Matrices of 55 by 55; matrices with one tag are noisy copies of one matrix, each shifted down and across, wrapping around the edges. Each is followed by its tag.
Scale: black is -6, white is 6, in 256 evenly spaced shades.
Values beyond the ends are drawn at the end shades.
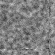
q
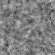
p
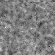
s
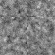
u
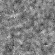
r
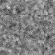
s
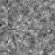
u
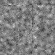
q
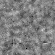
r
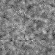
s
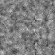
p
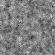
p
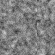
p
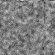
q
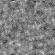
r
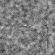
q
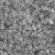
s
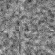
q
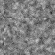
u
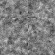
u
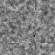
q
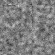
q
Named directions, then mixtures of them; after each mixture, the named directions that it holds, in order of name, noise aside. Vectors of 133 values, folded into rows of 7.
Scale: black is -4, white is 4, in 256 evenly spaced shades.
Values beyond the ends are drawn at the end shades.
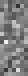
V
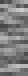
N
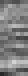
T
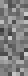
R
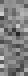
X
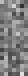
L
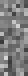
L, V, X.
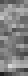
N, T.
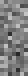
L, R, X.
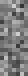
L.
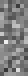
V.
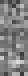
L, R, T.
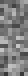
L, N, X.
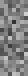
R.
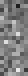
V, X.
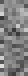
X.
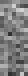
L, N, X.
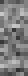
T, X.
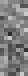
L, R, X.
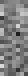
X.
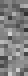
L, R, X.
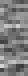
N, T, X.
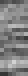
T.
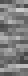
N.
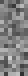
L.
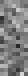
L, X.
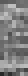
L, N, T.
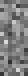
L, N, V.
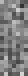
L.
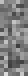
L, T, V.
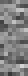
L, N.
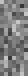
L, R.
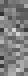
X.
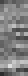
T.
